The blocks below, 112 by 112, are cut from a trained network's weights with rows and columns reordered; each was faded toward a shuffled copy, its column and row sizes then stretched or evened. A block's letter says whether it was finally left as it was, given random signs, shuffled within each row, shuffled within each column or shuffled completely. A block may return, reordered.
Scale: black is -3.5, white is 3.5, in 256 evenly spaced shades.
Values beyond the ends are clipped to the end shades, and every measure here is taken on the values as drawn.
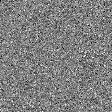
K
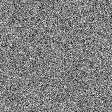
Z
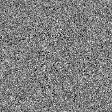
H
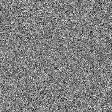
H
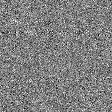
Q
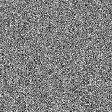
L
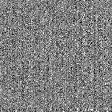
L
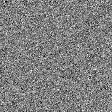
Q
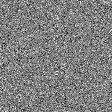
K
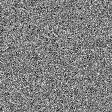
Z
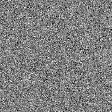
H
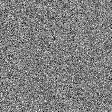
K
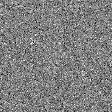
H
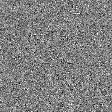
H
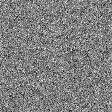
Z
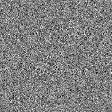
L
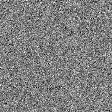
Q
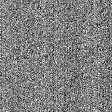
L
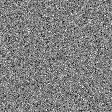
Z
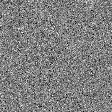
K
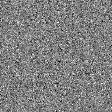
H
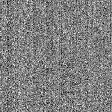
L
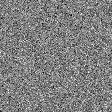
Z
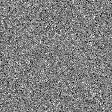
K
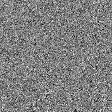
H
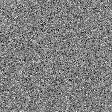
Q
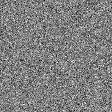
Q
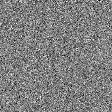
Q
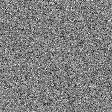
Q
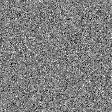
H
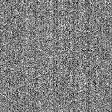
L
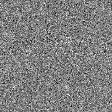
H
